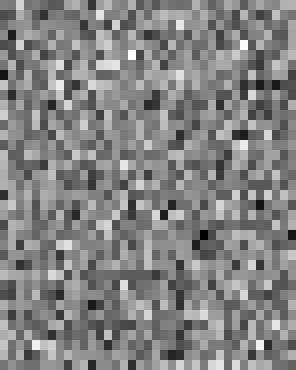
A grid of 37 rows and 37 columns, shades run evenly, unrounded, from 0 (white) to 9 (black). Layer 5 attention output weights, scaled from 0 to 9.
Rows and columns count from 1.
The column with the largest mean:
12
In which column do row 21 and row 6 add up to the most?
33
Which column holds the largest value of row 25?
25
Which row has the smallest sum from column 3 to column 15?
7
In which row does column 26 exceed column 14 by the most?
24
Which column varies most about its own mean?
23
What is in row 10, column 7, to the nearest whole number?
4
